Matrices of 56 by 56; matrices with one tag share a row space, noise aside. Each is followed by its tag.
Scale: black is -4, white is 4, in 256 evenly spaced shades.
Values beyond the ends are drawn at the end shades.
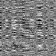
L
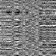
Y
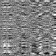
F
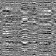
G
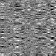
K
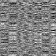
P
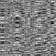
K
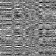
Y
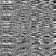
F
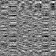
P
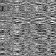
K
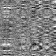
F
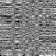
Y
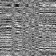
Y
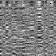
L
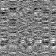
P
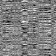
G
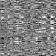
K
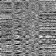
Y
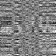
Y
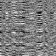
L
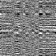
Y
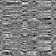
G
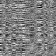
L
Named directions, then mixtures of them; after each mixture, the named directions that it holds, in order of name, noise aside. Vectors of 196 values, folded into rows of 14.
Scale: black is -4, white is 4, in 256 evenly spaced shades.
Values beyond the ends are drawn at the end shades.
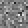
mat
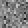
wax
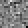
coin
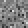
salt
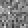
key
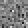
salt.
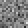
salt.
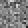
coin, wax.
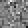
coin.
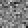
coin.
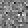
mat.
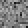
coin, key, mat.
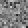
coin, key, wax.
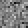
coin, mat.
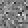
mat.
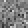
salt.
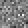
key, mat, salt.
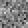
key, salt, wax.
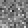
salt.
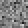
coin, mat, salt.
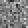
coin, salt, wax.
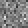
wax.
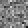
coin, salt.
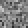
coin, key.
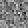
mat, salt, wax.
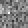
key.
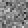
key, salt, wax.
